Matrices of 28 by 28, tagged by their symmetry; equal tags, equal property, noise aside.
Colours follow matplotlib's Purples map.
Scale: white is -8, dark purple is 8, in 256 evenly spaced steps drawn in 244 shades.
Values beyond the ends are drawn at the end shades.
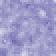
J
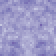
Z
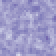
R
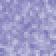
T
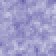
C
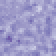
R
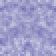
Z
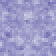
Z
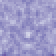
Z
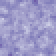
C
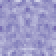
Z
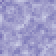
T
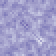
T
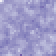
T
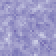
T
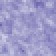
R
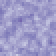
C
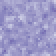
C
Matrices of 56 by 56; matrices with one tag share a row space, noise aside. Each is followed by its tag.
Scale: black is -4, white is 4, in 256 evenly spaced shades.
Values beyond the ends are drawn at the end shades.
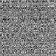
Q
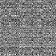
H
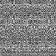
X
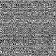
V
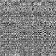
H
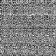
V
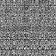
X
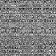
H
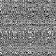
V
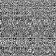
V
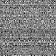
X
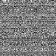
Q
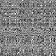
H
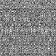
X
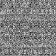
X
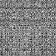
X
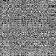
Q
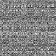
Q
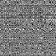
H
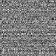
Q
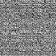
H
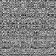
Q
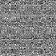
H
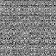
X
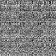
H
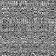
Q
